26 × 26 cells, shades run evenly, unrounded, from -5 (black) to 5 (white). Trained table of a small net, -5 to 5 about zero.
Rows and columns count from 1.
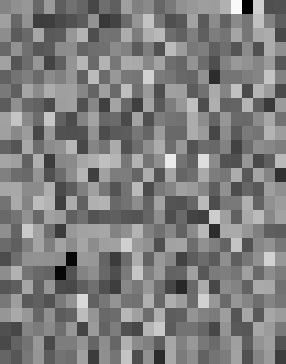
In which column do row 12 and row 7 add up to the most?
16
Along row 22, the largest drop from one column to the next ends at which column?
9
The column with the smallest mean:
6
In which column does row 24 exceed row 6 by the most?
15
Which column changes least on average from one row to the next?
21
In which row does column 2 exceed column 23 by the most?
1
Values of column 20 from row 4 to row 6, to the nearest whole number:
-1 -2 -3
